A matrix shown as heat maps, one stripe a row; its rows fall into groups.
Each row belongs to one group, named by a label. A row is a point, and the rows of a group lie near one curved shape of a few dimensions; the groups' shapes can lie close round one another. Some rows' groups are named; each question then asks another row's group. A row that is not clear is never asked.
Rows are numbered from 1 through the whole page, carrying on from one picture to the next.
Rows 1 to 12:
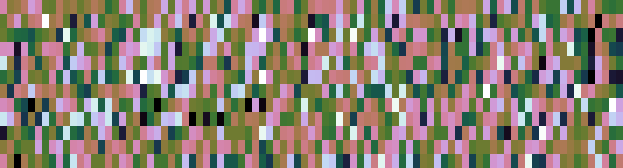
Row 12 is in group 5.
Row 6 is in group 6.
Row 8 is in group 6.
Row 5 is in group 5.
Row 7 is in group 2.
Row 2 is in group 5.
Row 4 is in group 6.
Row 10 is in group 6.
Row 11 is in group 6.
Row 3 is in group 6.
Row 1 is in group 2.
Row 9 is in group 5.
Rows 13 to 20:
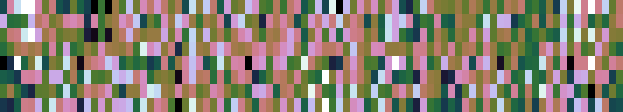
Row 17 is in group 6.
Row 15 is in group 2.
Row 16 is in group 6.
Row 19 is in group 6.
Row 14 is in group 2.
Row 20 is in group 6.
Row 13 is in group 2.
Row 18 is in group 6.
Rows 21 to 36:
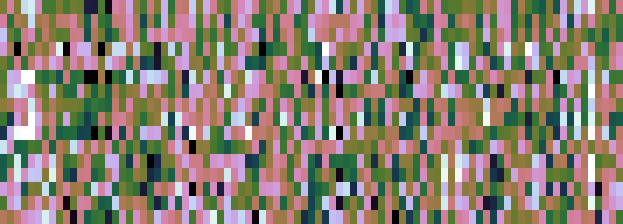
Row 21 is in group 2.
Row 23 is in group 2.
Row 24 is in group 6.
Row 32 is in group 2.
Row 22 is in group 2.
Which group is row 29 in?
2
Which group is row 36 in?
5
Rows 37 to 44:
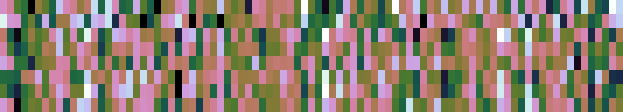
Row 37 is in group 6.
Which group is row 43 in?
6
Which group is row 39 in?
6
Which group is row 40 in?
6
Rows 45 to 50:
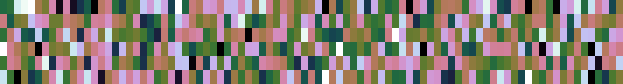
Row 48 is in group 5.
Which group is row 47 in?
6
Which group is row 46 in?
2
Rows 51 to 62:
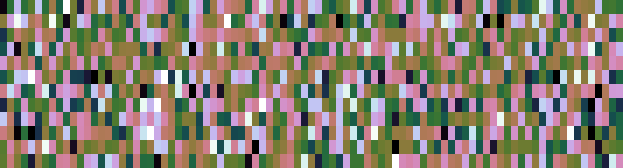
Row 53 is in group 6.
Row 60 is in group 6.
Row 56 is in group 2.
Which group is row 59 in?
5
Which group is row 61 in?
5
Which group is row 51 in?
6
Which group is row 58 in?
6
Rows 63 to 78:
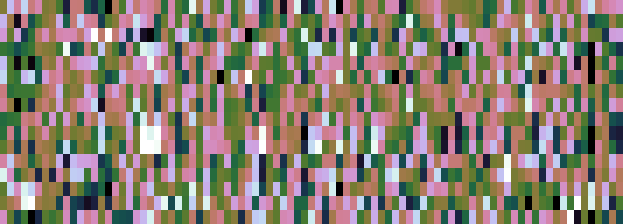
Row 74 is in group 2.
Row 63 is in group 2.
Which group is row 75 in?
2
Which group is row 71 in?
6
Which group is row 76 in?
2
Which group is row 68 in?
5
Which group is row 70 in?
6
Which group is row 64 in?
6
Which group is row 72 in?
6
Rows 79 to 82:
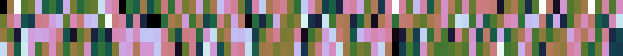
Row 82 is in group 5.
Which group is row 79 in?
6
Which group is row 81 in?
5
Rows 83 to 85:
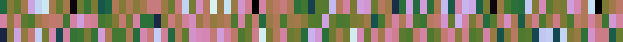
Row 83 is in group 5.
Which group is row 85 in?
6
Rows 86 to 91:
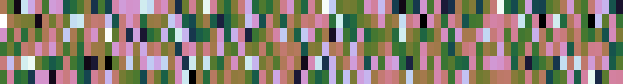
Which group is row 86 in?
5
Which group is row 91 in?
5
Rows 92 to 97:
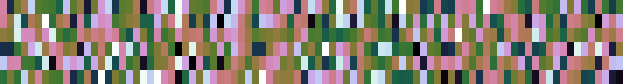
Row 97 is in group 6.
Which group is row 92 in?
2
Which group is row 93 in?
5
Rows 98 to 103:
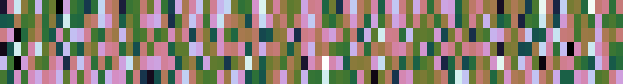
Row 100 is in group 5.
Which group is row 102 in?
5
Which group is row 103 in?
2
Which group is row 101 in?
6
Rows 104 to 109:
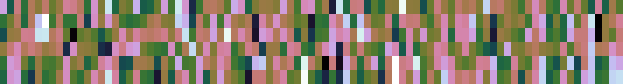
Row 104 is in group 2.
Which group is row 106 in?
5
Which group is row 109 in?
6
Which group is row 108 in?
6
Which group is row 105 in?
5
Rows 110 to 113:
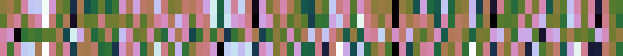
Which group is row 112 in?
5
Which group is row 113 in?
5
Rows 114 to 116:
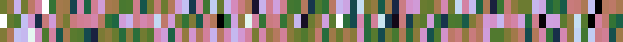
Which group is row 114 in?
5
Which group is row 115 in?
5
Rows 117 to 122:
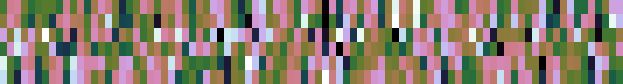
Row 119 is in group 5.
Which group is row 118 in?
6
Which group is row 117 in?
6
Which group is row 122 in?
5
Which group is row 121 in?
5
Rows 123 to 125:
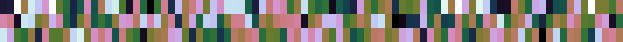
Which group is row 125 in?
5
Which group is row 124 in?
5
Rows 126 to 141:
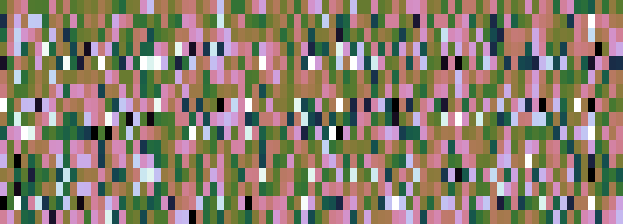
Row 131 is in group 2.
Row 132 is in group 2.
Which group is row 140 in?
6
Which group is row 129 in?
5
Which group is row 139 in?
6
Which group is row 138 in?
6
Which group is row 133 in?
5
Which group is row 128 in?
2
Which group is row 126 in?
6
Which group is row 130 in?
6
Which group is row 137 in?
6
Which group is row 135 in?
2
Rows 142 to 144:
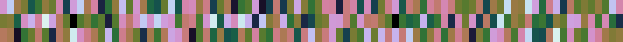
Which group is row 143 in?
5
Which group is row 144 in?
5
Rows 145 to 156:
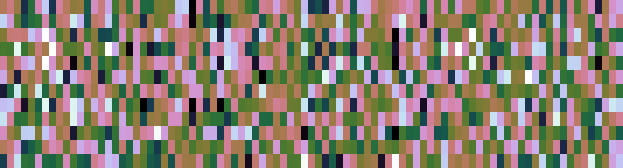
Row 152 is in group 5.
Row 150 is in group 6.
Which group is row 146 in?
5
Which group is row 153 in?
5
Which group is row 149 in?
5
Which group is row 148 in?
2
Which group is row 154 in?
5
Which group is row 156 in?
6
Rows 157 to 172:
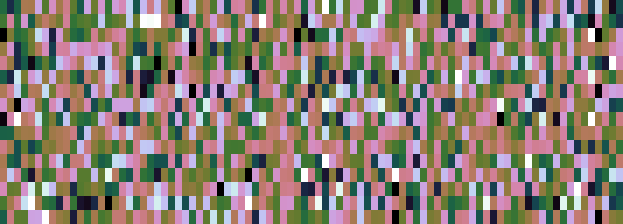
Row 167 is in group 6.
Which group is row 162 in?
2
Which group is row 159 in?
5
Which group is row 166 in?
6
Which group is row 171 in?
2
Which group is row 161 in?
6
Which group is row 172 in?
5
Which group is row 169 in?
6
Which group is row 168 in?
6
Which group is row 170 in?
5
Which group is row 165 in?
6
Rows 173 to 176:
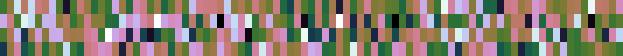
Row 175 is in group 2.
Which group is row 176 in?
6
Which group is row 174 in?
5
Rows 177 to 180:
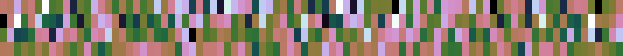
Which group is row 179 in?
5
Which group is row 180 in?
6
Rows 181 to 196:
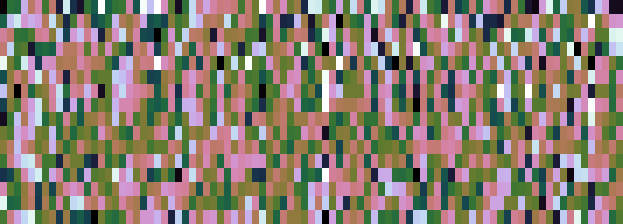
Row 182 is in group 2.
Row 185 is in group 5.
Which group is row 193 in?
6
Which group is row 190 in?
2
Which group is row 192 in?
2
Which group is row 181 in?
6
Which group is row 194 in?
2
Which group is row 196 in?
2
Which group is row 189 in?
6
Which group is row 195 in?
5
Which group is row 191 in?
2
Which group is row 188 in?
6
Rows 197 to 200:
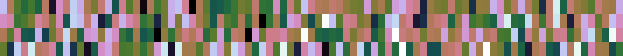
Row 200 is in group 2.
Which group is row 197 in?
5
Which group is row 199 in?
6
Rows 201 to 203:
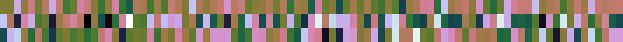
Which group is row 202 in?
2
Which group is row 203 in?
6
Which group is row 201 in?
2
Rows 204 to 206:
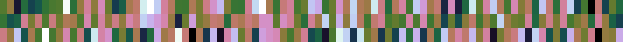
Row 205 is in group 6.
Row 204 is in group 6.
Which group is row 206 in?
5
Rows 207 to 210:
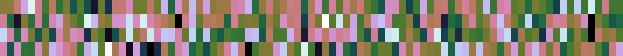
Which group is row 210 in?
2
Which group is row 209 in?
2
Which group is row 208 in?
6
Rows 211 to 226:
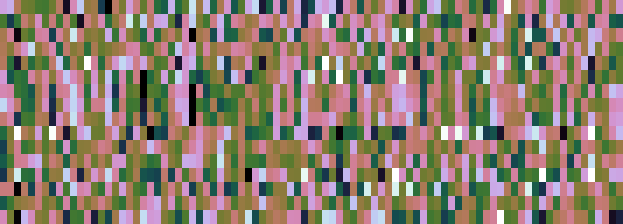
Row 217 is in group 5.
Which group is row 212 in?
6
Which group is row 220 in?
2
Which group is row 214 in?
2
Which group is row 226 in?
5
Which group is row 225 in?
6
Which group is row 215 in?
6
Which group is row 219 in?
5
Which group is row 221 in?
6
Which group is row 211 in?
2
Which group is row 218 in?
5
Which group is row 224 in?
5
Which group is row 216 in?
2
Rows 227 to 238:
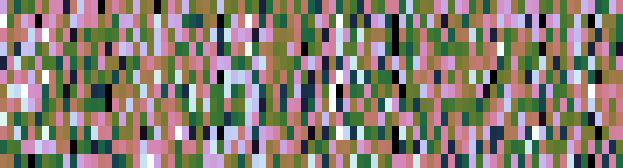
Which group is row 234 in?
2
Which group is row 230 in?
5
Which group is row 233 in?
2
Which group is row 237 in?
5
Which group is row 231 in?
6
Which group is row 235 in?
5
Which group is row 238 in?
6
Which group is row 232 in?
5
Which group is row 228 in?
5
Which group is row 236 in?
5
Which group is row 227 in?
6
